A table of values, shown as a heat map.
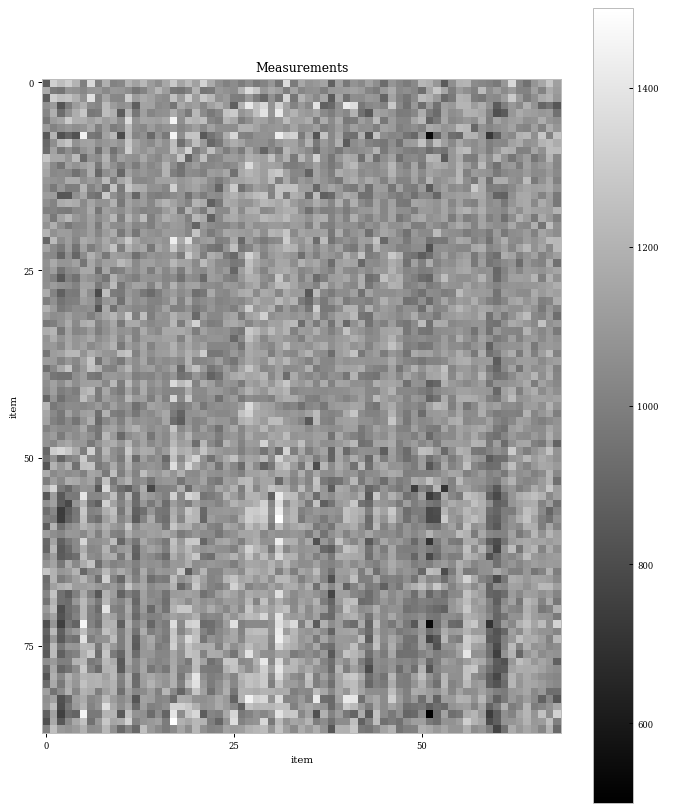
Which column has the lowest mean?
60
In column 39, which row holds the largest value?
61
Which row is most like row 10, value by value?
65
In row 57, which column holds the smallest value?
2
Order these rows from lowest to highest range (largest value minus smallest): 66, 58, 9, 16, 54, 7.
16, 9, 66, 54, 58, 7
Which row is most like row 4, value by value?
77
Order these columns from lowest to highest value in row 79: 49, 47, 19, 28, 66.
47, 66, 49, 19, 28
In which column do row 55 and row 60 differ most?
51
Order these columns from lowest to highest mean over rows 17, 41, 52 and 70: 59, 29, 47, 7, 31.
7, 59, 47, 29, 31
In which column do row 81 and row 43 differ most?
67
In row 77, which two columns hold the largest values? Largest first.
29, 31
